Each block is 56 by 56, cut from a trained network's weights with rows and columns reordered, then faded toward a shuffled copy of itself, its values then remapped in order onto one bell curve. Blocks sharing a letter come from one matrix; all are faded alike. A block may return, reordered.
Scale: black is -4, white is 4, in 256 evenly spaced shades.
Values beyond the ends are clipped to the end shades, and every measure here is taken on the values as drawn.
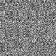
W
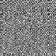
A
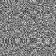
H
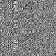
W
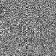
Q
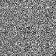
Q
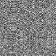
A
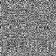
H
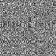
A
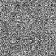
Q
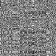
A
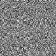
H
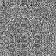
H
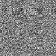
A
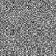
A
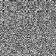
Q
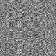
W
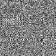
Q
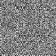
Q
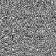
H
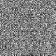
Q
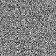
Q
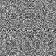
H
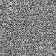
Q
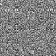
Q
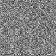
H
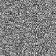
Q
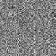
W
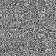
H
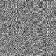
W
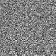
Q
